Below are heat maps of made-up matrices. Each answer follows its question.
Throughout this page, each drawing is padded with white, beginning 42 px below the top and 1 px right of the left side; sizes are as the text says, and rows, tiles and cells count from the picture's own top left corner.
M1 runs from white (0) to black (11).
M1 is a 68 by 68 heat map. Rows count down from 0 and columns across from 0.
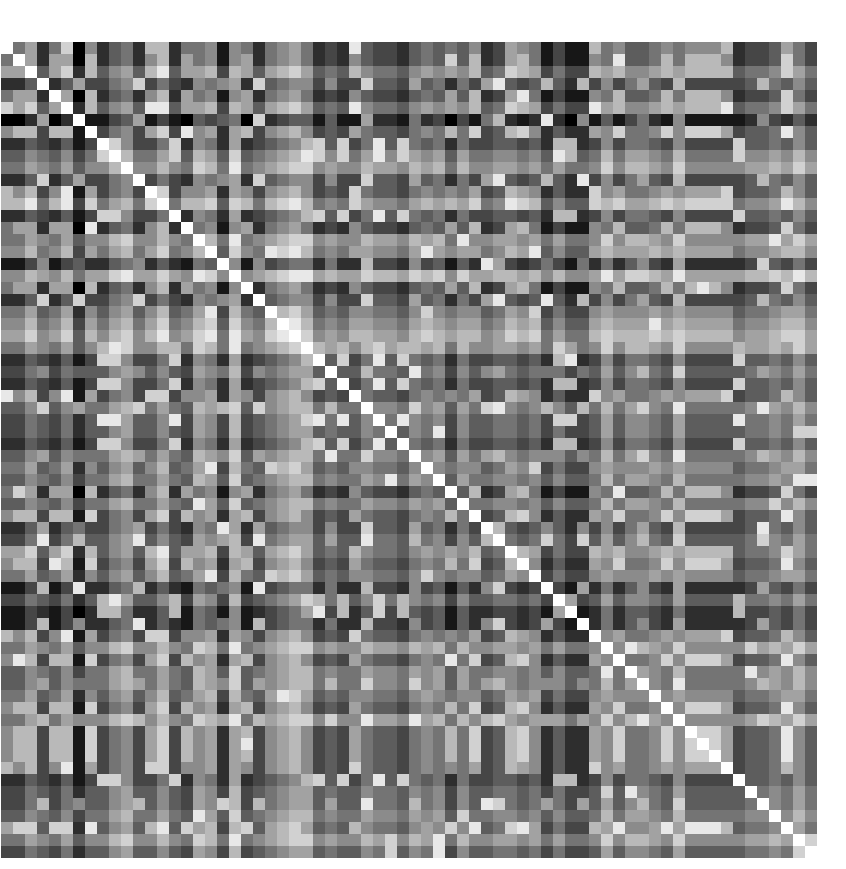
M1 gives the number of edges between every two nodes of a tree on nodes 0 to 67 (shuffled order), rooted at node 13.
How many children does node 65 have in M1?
8
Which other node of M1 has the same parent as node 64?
38
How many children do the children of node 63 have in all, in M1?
1
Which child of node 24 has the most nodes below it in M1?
19
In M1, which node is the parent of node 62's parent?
50
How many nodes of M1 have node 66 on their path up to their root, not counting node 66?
3
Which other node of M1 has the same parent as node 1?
37
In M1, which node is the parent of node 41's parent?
56
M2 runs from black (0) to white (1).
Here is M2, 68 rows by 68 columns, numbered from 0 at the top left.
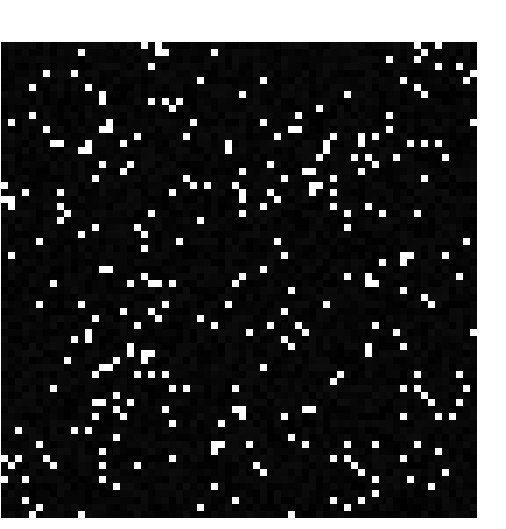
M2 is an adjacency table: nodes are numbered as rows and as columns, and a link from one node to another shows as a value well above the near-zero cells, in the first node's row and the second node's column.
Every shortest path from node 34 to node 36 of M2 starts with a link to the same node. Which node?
node 7
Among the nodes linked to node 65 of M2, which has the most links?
node 47
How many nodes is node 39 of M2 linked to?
3
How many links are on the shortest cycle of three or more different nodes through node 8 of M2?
4
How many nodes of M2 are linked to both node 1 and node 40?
1
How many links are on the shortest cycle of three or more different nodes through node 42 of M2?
4
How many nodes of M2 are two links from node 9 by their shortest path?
7
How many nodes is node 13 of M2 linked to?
6
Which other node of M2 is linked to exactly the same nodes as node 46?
node 32
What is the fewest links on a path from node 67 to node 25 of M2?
5
